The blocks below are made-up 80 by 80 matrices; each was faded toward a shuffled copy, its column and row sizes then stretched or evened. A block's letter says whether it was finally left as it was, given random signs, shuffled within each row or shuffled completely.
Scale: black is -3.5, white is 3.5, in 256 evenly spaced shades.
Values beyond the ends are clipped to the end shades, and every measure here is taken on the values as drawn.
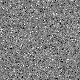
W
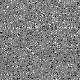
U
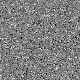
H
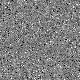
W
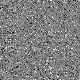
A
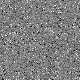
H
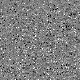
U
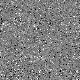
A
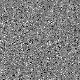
A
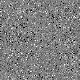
U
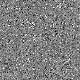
A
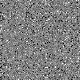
U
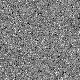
W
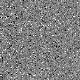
A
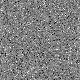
W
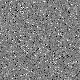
W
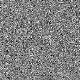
A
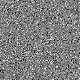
H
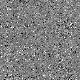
A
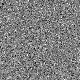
W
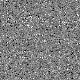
A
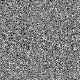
U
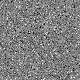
W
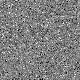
W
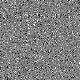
U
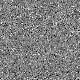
H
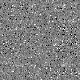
U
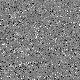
H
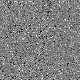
A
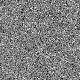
W
